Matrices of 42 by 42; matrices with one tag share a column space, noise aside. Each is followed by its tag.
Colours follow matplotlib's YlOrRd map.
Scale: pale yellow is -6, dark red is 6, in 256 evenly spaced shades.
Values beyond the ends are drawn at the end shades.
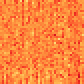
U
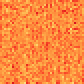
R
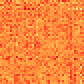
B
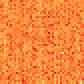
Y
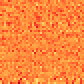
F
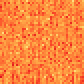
U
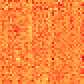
B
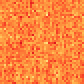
U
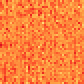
R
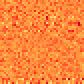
F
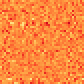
F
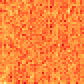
R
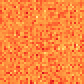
Y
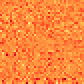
F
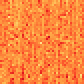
U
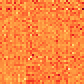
B
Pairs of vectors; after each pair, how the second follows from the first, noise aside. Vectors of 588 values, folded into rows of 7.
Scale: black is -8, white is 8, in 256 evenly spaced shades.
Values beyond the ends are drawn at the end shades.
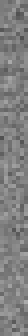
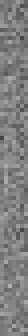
copied.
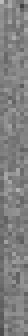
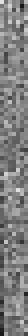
scaled up.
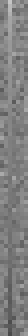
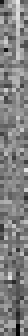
reversed, negated, scaled up.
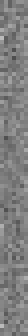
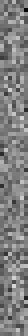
reversed, negated, scaled up.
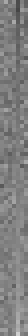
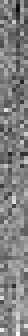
scaled up.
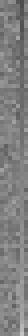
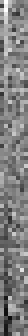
reversed, scaled up.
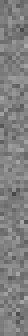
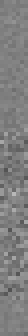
negated, partly zeroed.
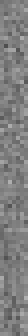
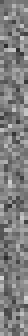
scaled up.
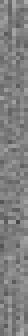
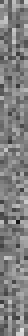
scaled up.
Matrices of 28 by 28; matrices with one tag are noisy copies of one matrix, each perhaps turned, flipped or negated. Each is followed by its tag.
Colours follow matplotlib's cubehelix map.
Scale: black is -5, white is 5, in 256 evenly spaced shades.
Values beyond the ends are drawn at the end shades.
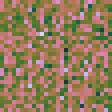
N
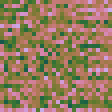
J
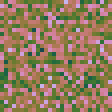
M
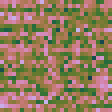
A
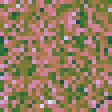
M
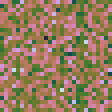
M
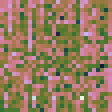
J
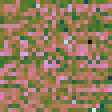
J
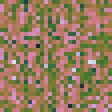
N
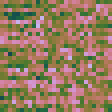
A
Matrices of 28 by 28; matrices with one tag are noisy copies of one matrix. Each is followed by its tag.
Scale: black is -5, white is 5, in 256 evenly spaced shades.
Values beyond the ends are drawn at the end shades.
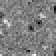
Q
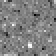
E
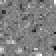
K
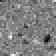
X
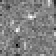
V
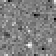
E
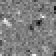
Q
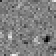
X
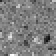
X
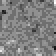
K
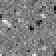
Q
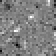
V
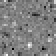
E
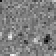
X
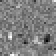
X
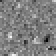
X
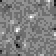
V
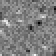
Q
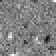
X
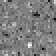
E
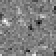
Q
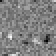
X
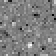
E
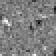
Q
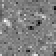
Q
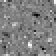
E
